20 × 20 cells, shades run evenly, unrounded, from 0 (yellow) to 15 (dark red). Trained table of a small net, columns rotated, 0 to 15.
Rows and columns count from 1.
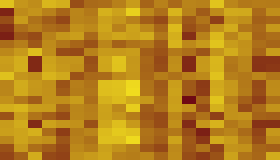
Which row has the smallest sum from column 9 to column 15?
2
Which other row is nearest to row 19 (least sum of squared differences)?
15
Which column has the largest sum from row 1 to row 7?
1
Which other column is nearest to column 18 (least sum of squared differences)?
17
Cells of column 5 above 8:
12
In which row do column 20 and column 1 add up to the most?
5
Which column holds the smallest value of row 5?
16
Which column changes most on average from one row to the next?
3
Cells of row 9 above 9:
6
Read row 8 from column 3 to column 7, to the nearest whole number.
13 4 5 5 10
